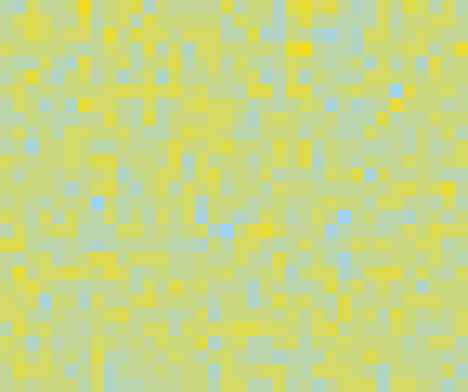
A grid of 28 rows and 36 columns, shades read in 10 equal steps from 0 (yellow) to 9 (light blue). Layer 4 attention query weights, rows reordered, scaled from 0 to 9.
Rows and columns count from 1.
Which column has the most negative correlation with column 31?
14
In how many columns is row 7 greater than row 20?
17
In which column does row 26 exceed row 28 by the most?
22
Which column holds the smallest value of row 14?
35
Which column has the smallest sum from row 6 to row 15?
9
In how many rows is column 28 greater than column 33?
14
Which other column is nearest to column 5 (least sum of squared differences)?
33
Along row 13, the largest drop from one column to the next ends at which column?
30
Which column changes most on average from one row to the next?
29
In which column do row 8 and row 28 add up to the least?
31
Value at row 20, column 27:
7
